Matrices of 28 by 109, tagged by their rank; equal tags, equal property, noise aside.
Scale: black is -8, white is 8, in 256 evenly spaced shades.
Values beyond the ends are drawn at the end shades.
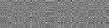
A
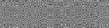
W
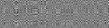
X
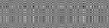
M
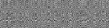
W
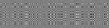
M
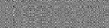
W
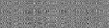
W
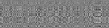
A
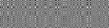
M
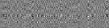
A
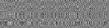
A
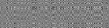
X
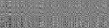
A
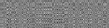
A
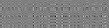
X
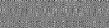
W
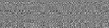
W
